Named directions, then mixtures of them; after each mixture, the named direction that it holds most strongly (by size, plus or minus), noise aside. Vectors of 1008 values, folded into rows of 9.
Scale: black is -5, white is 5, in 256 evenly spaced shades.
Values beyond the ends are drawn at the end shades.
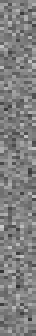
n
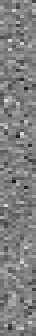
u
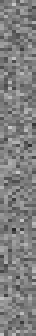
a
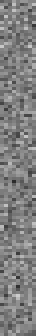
n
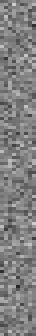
n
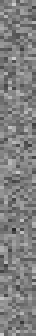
a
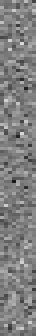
u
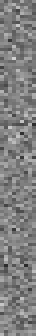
a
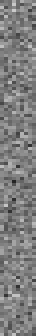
a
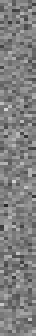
n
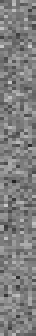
a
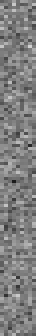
a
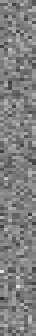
n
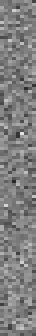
u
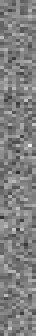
a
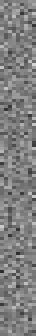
n
